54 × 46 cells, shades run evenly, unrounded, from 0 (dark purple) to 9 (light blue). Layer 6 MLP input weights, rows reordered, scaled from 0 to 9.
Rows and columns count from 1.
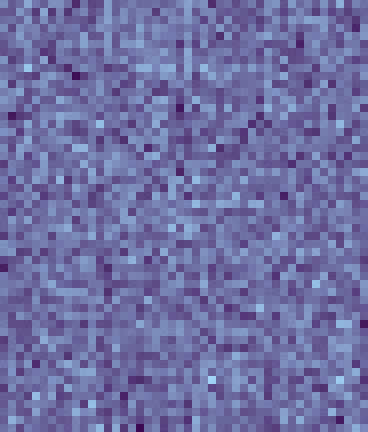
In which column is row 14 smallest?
23
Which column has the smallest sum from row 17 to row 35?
13
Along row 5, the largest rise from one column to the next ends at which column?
29
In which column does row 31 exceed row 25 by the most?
36
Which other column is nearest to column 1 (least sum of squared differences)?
41
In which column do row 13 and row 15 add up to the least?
33
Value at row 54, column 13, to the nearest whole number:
8
